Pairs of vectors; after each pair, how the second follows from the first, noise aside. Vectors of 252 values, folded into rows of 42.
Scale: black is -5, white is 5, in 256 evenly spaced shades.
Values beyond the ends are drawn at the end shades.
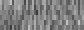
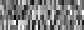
wrapped around, scaled up.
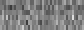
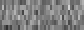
wrapped around.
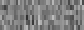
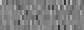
wrapped around, partly zeroed.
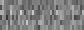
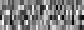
reversed, negated, scaled up.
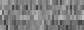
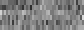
reversed.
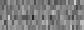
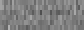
reversed, shrunk.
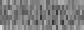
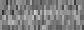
wrapped around.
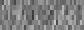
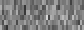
wrapped around.
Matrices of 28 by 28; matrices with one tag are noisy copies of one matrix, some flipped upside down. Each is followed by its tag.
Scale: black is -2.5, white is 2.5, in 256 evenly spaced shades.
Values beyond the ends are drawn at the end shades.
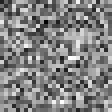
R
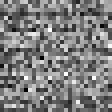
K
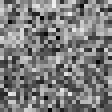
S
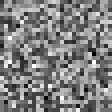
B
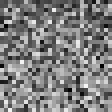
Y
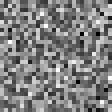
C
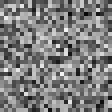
K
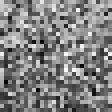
S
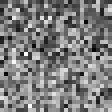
Y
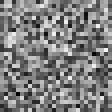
B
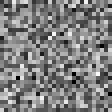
R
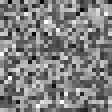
C
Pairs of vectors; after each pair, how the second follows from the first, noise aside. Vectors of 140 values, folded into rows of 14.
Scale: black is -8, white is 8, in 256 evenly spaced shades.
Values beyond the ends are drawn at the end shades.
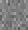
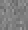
wrapped around, shrunk.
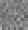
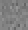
wrapped around, negated, shrunk.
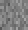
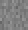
wrapped around, shrunk.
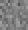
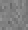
wrapped around, negated, shrunk.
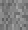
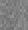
reversed, negated, shrunk.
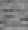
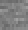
reversed, negated, shrunk.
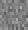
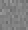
reversed, negated, shrunk.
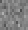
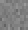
wrapped around, shrunk.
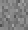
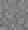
shrunk.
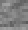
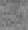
wrapped around, negated, shrunk.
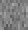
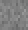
wrapped around, negated, shrunk.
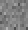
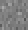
wrapped around, partly zeroed.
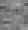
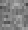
copied.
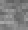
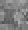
negated.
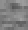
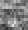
reversed, negated, scaled up.
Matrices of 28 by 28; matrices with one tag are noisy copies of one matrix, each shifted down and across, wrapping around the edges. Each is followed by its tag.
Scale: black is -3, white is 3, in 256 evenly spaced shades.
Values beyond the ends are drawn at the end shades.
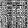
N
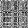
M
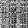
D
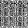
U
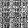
D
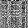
M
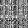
U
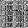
D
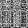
N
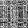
N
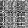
M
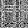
M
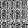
U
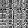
M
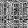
N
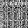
U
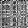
M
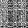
N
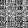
D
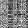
N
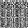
U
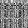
U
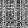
M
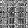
D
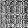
U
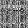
U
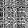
M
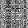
N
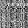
U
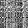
D
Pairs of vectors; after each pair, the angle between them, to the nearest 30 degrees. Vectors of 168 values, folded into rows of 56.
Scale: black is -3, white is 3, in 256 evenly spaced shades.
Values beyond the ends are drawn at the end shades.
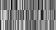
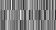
120 degrees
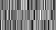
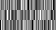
30 degrees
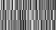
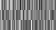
90 degrees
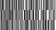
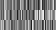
90 degrees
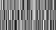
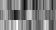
90 degrees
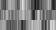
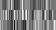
60 degrees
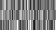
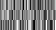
30 degrees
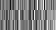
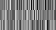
120 degrees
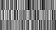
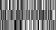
120 degrees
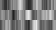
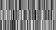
90 degrees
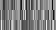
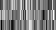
150 degrees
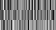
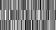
90 degrees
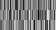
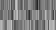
120 degrees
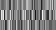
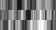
90 degrees
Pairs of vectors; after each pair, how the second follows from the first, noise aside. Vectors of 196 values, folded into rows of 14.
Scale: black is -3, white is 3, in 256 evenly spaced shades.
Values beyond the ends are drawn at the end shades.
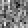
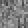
reversed, negated, shrunk.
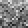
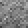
reversed, negated, shrunk.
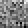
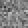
wrapped around, shrunk.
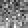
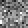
wrapped around.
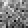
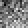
negated.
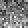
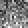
copied.
